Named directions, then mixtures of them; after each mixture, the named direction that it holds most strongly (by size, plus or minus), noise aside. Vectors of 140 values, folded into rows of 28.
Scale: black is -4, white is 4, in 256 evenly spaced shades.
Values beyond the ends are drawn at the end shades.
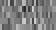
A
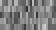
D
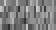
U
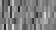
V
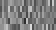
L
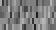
V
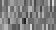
L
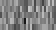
L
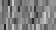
V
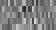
A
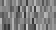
U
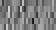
V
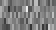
L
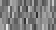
L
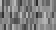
V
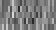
V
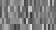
L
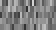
D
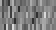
V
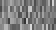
L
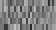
L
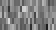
L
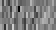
V
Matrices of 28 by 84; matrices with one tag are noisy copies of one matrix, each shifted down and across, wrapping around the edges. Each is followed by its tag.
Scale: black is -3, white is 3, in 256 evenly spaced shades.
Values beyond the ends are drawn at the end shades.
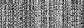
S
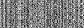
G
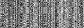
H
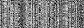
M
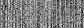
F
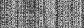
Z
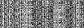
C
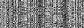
M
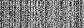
F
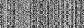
G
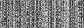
S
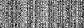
S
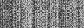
Z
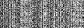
C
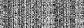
C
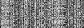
C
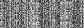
C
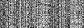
C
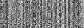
G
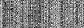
Z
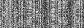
M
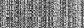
S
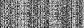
C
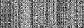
Z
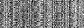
H
